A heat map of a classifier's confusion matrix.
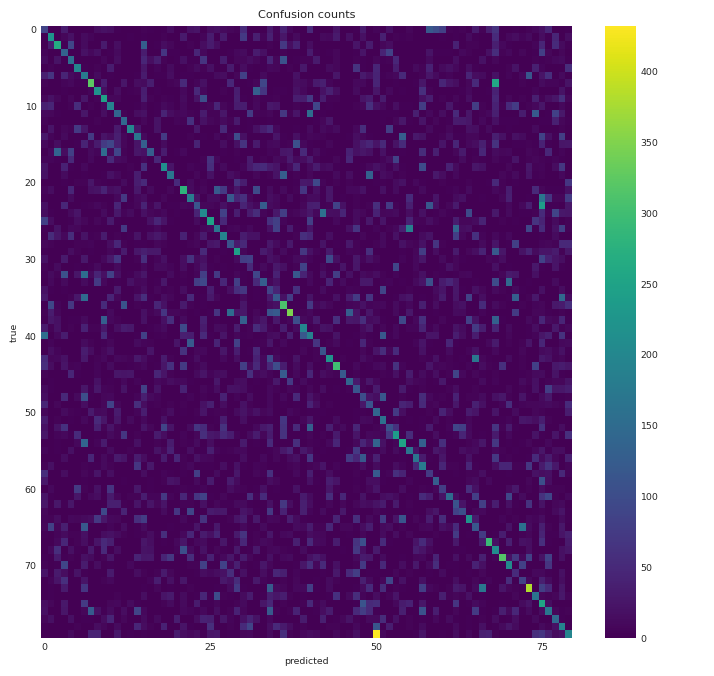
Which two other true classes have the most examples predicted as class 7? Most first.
76, 14
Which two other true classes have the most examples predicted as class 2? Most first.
16, 68
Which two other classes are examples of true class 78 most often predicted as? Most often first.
50, 31
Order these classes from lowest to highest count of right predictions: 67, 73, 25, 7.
25, 67, 7, 73
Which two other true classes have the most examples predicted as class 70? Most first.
33, 61
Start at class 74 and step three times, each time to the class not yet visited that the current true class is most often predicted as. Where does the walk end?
47
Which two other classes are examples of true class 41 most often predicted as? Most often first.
22, 29
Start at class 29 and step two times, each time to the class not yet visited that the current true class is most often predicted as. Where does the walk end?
21
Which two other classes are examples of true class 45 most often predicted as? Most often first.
36, 62
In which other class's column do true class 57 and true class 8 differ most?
32
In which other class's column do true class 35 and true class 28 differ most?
6
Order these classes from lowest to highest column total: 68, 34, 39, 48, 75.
39, 48, 34, 68, 75
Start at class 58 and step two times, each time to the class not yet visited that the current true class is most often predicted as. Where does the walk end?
53
